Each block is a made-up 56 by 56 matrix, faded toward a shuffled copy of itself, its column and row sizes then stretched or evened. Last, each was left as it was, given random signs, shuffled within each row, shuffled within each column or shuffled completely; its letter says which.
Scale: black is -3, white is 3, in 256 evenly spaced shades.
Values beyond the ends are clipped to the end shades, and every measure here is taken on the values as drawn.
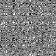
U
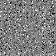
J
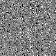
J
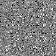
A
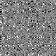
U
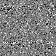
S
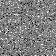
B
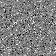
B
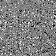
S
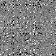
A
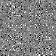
A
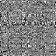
U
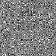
U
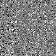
A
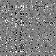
U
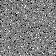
B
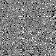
A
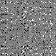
U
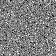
B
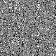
J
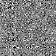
A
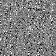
J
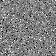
B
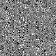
J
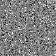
J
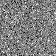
B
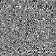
U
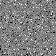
S
